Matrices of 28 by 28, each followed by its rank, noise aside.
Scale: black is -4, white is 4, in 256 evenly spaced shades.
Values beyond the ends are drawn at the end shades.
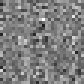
seven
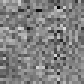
six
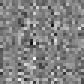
five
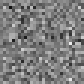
eight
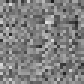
six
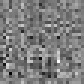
four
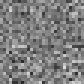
five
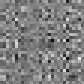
four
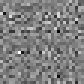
five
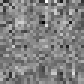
five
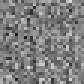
seven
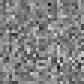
eight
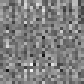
four
